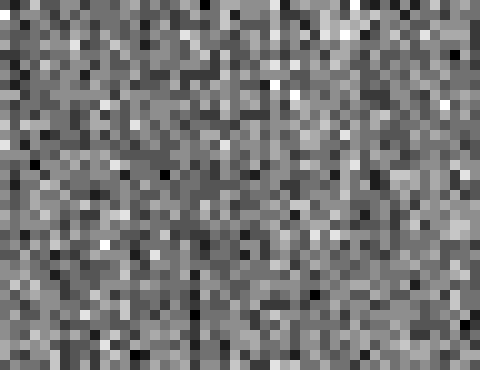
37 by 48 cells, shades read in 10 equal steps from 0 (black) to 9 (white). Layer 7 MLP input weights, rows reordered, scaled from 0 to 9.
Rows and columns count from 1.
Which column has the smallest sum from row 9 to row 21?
2
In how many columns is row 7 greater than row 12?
22
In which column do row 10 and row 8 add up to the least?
3
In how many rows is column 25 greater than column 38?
16
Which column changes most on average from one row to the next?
30
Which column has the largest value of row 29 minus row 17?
4
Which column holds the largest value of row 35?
11
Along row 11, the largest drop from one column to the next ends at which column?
46
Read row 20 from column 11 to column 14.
2 4 5 4
